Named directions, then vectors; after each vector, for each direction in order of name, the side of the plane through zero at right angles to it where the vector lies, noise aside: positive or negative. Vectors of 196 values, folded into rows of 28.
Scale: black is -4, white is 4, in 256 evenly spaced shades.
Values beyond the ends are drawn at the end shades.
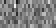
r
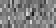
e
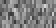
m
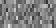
negative, positive, positive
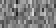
negative, negative, positive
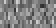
positive, negative, negative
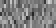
positive, positive, positive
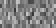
positive, negative, negative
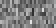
positive, positive, negative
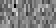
negative, positive, negative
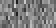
positive, negative, positive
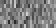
positive, positive, positive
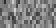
negative, positive, positive
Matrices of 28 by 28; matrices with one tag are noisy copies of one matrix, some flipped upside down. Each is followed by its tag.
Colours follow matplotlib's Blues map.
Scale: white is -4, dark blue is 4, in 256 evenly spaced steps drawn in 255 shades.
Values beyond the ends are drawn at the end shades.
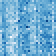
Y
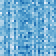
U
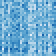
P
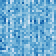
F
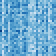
P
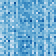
U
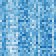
Y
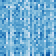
F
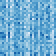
F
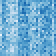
Y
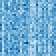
P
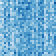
U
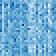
P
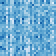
F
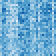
Y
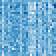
P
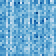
F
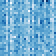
F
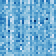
F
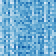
U
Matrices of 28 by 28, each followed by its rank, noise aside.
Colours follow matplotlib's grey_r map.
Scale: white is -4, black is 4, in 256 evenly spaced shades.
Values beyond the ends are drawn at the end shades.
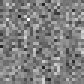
eight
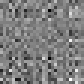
three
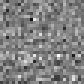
six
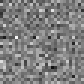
six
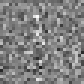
eight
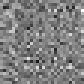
six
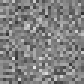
eight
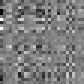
three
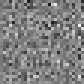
six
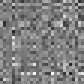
four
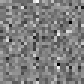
six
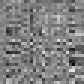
four
